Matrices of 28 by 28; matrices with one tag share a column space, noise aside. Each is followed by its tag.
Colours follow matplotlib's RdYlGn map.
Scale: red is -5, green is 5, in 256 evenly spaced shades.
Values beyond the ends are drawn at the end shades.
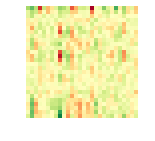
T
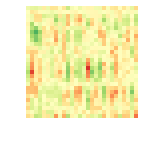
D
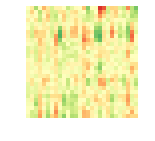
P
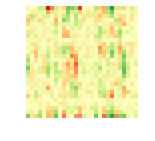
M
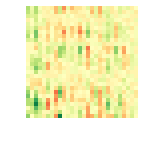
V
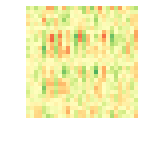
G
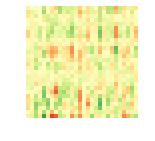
V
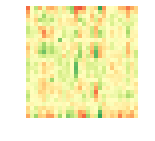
M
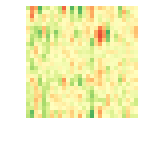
P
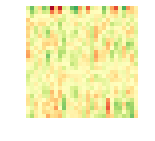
T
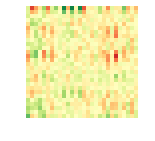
T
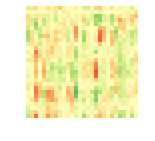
D
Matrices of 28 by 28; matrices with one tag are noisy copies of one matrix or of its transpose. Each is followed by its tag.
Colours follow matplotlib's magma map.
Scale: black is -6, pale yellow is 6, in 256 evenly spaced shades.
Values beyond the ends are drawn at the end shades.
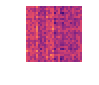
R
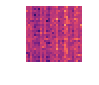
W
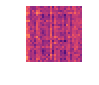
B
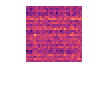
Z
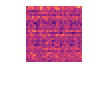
B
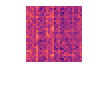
R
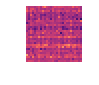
W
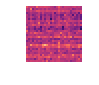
W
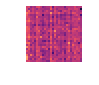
B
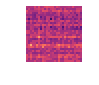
W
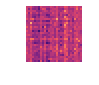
W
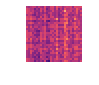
W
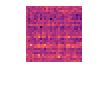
W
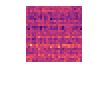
W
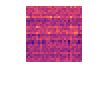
R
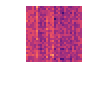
R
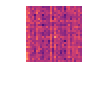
B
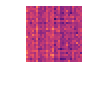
R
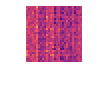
R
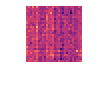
R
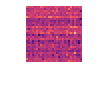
R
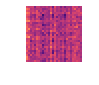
B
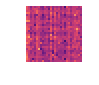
B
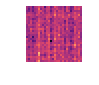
Z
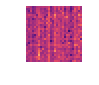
Z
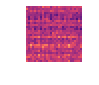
W
